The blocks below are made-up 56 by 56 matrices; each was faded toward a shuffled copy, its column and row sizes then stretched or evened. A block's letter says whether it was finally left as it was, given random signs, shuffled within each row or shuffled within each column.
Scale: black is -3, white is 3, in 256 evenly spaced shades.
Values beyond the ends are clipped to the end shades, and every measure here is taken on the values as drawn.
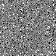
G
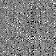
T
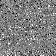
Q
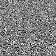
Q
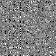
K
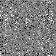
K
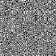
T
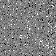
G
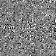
K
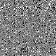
K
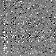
K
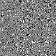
K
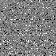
Q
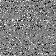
Q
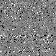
Q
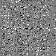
K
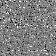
Q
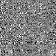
T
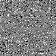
Q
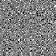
T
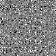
K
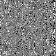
G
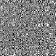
T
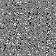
K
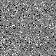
Q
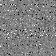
Q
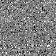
Q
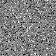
Q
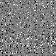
K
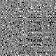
T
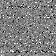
Q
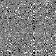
T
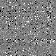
K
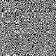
T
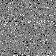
Q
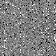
G
